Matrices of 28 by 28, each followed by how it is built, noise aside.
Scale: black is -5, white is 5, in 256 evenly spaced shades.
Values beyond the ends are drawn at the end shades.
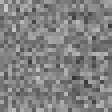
blocks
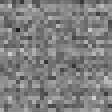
blocks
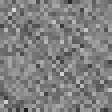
Toeplitz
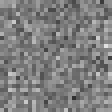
blocks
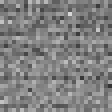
blocks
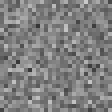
noise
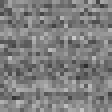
blocks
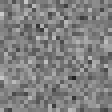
noise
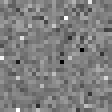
sparse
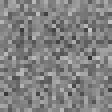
repeating columns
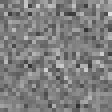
uneven rows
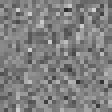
low rank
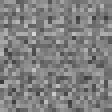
repeating columns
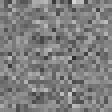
low rank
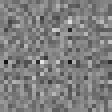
low rank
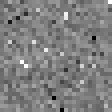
sparse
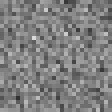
repeating columns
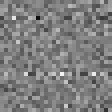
uneven rows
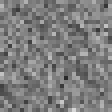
Toeplitz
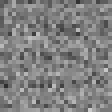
blocks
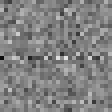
uneven rows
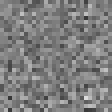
low rank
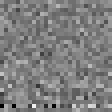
uneven rows
